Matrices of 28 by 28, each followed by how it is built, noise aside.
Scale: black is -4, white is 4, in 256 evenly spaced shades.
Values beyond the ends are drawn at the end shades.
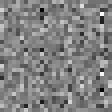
uneven columns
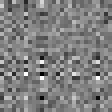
low rank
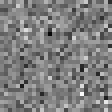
uneven columns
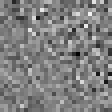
upper triangular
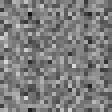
repeating rows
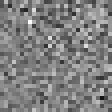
upper triangular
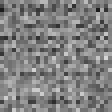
blocks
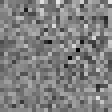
upper triangular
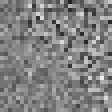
upper triangular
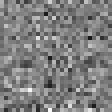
low rank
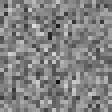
repeating rows
